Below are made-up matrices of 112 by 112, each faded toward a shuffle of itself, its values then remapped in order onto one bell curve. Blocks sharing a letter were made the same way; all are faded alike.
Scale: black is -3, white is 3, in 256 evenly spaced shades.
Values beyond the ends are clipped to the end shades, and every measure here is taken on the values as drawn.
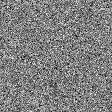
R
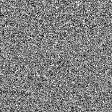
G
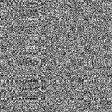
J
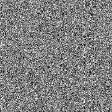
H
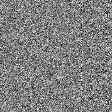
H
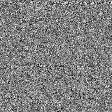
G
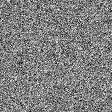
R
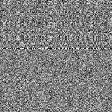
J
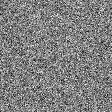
R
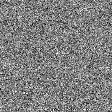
G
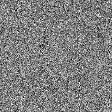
H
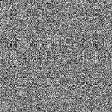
J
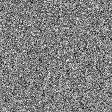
R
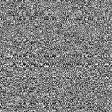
J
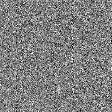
H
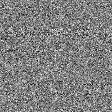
G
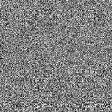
J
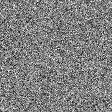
R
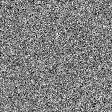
R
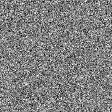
G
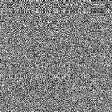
J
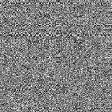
J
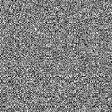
J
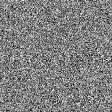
G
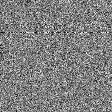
G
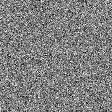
R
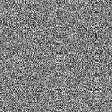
J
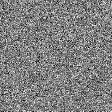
G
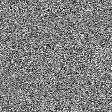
G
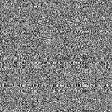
J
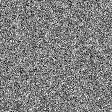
R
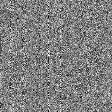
H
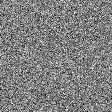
R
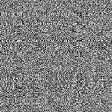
J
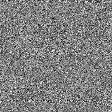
G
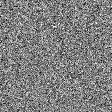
R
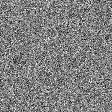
R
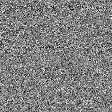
G
